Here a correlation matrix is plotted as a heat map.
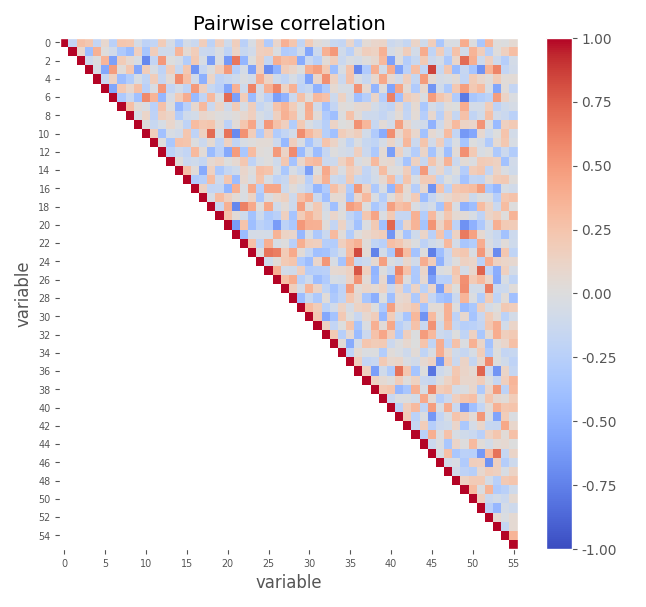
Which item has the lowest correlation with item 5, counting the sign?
45
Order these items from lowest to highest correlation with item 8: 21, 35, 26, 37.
37, 21, 26, 35
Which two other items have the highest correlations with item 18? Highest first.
10, 22
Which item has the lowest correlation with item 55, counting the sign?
28
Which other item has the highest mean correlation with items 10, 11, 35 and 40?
18
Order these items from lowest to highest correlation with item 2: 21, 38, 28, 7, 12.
38, 7, 28, 12, 21
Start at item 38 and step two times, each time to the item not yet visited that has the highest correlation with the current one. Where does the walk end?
3
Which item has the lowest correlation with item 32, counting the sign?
30
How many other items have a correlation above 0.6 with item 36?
4
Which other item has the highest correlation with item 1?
33
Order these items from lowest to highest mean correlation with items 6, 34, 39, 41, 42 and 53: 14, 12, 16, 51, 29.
12, 16, 51, 29, 14
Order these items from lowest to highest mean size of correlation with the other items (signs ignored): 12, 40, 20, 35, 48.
48, 35, 12, 40, 20
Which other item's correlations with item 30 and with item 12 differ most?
20
